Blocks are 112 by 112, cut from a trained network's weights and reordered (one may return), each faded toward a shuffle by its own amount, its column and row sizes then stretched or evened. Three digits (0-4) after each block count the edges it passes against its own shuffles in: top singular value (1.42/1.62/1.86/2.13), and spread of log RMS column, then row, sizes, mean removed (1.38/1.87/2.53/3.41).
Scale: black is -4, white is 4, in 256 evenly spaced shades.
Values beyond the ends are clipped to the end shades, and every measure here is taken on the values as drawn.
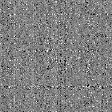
1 2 2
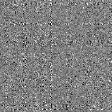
2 3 3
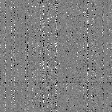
1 4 0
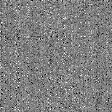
0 2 1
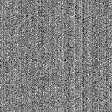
3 1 1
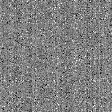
2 1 1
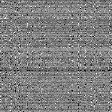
4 3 1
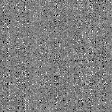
0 3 2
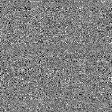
2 2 3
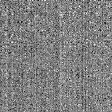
3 0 2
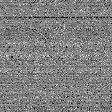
3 0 2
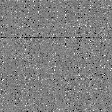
1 2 2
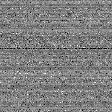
4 0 2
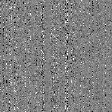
0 4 0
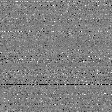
3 0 3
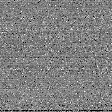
3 0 2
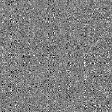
2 3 3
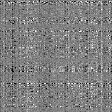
4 2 4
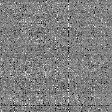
2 3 0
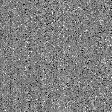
0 1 0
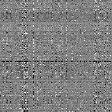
4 4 2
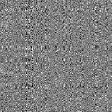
4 4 2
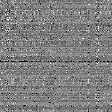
4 3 2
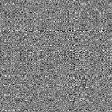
4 1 4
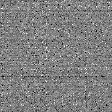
1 2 0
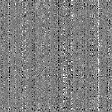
4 4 2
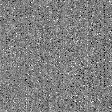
0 2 0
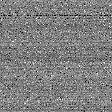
3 1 1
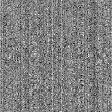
3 1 1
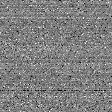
2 0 1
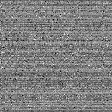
4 0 0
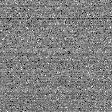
2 1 0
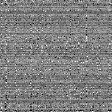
4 2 1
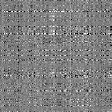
4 2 4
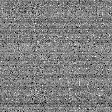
3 1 0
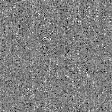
0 2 0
